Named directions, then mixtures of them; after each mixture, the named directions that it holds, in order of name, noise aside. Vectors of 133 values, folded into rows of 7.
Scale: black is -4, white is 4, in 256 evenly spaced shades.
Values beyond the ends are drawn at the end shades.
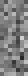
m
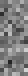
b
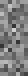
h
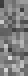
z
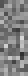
m, z.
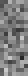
b, m, z.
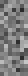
h, m, z.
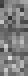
z.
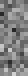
b, h.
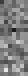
h, z.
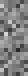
b, h, z.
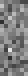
h, z.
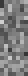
h, z.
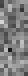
h, z.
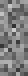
h.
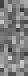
h, z.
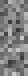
b, m.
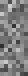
h.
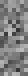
b, h, m.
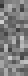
h, m, z.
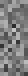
h.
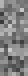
b, z.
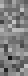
z.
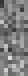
z.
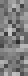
b, h, m.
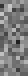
h, m, z.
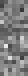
m, z.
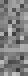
b, h, m.
